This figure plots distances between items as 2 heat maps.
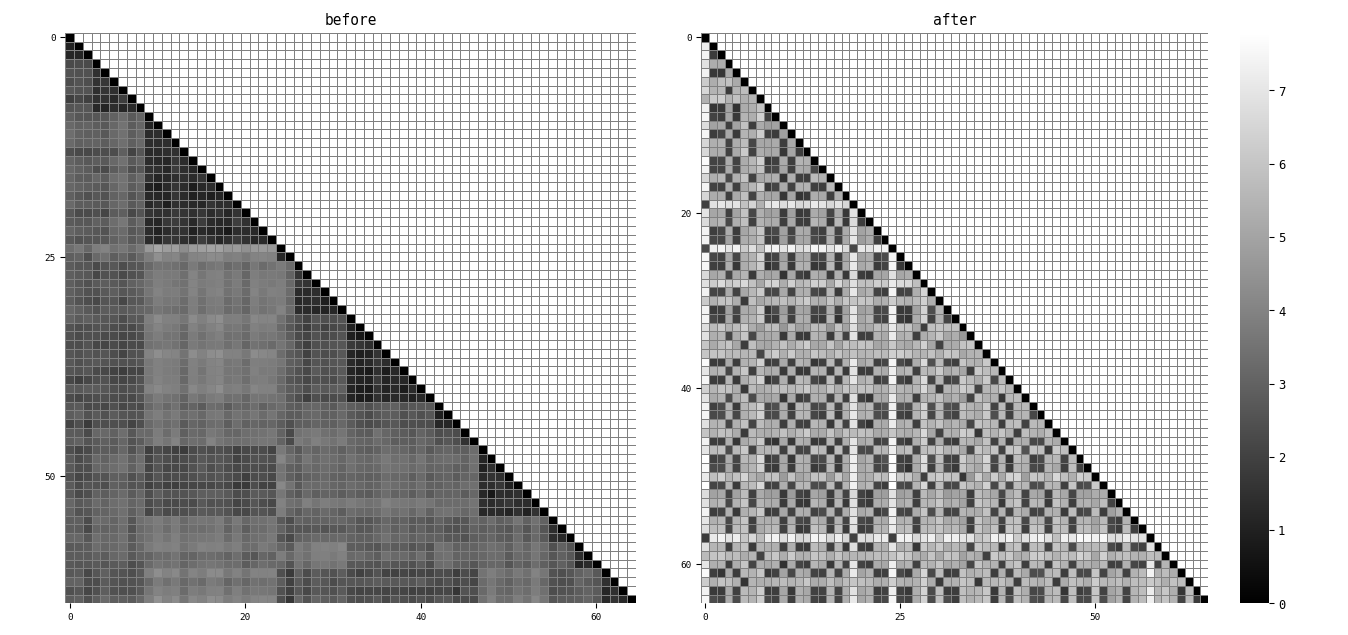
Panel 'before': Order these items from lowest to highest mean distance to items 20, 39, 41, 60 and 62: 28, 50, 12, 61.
61, 50, 28, 12
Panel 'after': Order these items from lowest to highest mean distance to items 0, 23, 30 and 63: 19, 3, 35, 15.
15, 35, 19, 3
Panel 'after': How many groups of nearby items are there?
6
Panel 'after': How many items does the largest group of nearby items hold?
28
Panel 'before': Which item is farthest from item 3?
24
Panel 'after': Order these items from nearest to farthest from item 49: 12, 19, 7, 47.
12, 47, 7, 19
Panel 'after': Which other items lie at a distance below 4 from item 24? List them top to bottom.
0, 19, 57
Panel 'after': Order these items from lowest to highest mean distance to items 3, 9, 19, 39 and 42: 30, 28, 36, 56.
56, 30, 36, 28
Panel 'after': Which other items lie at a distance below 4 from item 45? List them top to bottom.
5, 30, 35, 40, 62
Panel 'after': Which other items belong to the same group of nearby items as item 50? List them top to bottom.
28, 33
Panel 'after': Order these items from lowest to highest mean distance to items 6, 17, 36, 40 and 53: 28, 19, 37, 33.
37, 33, 28, 19
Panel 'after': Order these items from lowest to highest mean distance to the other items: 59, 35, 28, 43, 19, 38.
43, 38, 35, 59, 28, 19
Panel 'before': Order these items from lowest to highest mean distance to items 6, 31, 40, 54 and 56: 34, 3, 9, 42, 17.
34, 3, 42, 9, 17
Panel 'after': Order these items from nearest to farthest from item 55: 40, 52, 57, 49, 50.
52, 50, 49, 40, 57
